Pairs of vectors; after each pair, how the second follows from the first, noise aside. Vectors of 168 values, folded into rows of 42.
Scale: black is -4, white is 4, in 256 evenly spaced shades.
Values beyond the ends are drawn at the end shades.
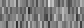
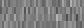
wrapped around, shrunk.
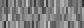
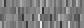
wrapped around, negated, partly zeroed.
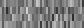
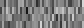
negated.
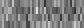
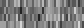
wrapped around, negated.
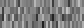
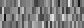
negated.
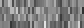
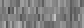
wrapped around, shrunk.
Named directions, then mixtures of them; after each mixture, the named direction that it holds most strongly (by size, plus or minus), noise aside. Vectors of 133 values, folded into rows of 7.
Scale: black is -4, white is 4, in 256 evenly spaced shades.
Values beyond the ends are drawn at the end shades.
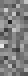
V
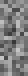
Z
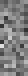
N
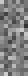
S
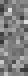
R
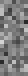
R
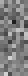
S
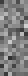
S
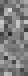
R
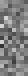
N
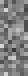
S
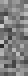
N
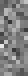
V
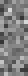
R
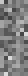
S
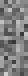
Z
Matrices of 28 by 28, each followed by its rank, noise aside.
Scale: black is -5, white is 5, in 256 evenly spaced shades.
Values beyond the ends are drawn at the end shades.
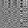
two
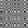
one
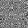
six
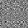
four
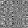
three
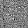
six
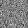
six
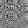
three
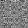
six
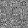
six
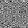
six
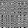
two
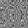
three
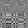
one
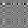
one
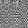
four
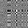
one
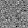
six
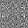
three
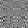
two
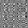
three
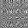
three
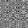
three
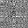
four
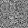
six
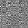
four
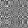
three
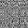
six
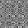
three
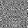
four
